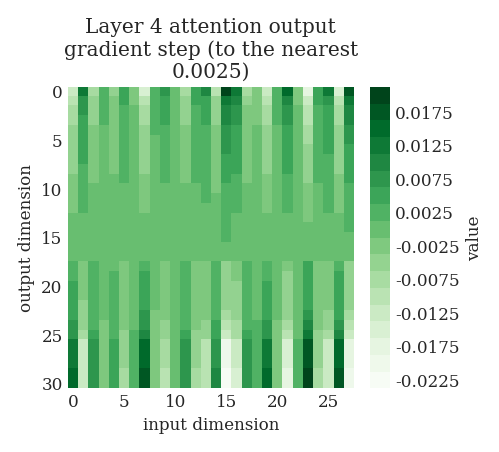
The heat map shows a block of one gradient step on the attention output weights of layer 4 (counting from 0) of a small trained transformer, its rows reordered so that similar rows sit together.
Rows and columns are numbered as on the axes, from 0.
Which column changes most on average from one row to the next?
15
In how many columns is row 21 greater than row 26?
14
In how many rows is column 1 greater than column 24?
11
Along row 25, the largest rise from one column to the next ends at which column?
26
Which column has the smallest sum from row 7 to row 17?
23
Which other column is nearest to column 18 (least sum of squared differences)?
6
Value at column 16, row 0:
0.0125
